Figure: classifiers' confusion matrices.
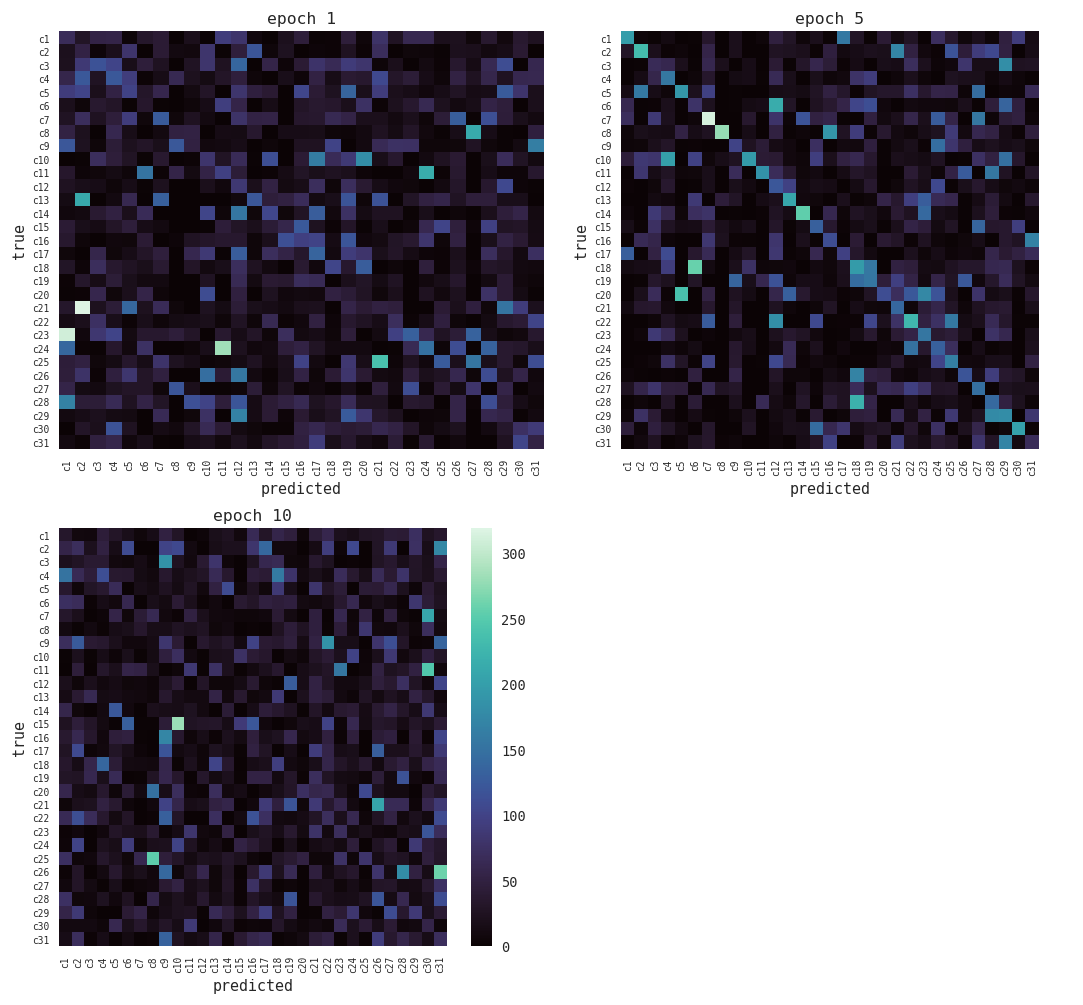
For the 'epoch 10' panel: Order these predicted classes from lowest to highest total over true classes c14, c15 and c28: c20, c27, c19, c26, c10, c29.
c20, c29, c27, c19, c26, c10
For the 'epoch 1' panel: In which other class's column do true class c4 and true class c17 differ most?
c2
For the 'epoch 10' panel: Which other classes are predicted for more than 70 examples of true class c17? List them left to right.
c2, c9, c21, c26, c31
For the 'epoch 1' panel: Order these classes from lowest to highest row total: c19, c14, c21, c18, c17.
c19, c18, c14, c17, c21
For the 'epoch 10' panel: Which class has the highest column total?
c31
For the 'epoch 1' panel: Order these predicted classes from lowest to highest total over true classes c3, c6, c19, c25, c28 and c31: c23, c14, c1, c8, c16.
c8, c23, c14, c1, c16
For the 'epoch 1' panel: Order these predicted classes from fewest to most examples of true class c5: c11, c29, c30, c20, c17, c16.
c11, c20, c17, c30, c16, c29
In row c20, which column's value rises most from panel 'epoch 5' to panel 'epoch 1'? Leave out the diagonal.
c10
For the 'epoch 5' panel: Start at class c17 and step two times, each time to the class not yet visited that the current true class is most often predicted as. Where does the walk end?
c30
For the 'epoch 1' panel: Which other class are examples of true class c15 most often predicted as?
c16
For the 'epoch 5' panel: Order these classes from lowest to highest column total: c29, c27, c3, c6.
c6, c3, c27, c29
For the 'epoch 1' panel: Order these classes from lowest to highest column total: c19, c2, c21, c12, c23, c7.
c23, c7, c21, c2, c19, c12
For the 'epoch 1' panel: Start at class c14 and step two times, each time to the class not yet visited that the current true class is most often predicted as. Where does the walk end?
c29
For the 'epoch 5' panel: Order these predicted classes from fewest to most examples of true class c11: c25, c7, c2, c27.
c27, c7, c25, c2
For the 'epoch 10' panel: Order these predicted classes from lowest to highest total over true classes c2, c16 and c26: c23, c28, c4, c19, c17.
c23, c4, c19, c28, c17
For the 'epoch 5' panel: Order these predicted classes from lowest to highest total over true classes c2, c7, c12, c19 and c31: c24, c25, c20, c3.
c20, c3, c25, c24
